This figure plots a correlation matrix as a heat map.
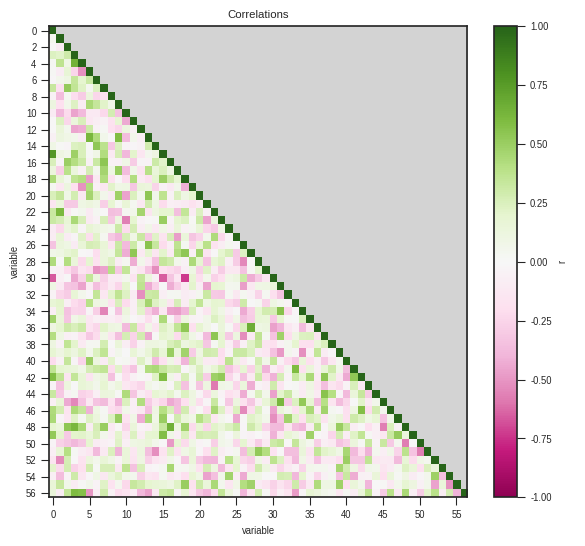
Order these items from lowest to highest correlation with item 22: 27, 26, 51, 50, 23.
50, 26, 27, 23, 51
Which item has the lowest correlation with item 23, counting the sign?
10
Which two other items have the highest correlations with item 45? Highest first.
31, 34
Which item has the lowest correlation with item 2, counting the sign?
45
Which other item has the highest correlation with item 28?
51
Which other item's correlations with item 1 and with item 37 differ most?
44
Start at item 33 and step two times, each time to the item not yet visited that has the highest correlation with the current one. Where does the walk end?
42
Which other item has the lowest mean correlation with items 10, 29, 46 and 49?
26
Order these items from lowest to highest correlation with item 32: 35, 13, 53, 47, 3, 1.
1, 53, 35, 3, 13, 47
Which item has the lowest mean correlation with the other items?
30
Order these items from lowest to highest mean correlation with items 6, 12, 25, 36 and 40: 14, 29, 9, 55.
29, 9, 14, 55
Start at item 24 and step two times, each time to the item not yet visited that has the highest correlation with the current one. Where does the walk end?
52
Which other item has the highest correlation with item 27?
36
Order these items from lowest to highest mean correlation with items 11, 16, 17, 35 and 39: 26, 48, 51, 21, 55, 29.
29, 51, 21, 26, 55, 48
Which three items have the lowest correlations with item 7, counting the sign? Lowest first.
34, 29, 45
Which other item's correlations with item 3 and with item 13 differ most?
56
